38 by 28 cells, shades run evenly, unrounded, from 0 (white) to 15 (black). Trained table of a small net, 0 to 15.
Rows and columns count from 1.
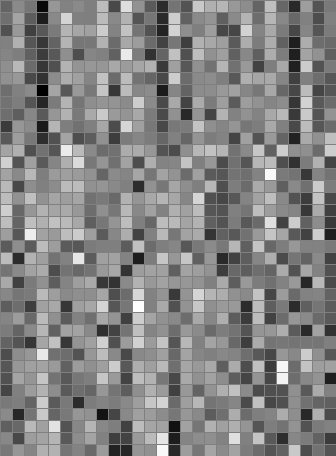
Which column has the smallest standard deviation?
8
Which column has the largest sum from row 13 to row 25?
28
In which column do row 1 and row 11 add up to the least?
11
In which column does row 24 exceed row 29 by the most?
9
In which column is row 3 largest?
14
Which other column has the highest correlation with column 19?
12
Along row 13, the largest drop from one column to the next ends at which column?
6
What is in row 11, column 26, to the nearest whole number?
4
